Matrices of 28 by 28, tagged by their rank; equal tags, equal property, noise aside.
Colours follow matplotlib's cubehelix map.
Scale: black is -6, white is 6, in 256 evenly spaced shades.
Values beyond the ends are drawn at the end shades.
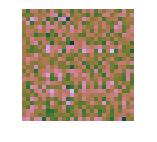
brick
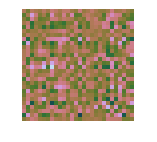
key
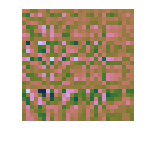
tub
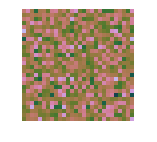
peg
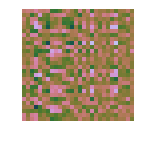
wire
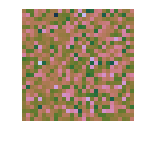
peg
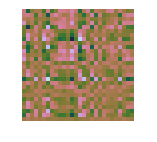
tub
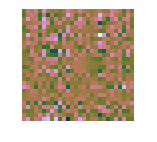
key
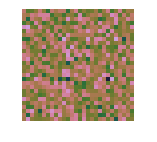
peg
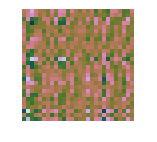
tub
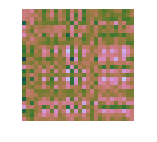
tub
